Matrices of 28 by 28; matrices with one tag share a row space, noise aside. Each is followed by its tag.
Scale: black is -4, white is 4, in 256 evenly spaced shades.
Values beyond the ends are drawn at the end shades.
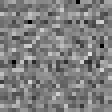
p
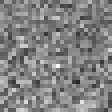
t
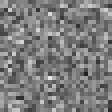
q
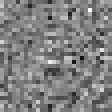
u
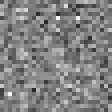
t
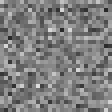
q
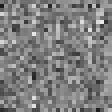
p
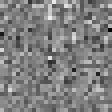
u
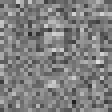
u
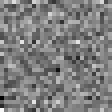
p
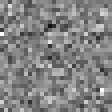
u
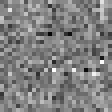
u
